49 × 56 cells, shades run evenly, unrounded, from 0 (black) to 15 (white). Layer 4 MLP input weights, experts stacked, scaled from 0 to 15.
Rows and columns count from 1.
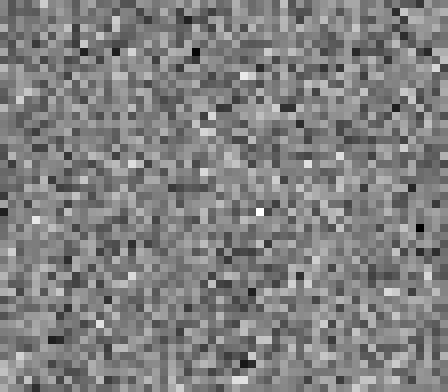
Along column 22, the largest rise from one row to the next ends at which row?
25
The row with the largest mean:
48
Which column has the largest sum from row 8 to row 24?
16
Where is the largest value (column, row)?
33, 27
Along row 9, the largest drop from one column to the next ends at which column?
56
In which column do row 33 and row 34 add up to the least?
9
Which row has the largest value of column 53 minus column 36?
14
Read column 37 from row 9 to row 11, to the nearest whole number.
4 8 8
